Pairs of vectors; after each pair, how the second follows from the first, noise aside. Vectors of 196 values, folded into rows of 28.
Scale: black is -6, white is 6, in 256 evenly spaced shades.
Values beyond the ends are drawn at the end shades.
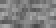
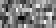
wrapped around, scaled up.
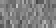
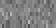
partly zeroed.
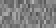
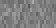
shrunk.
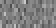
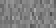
reversed, negated, shrunk.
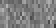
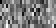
reversed, scaled up.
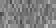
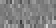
partly zeroed.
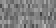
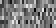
wrapped around, scaled up.
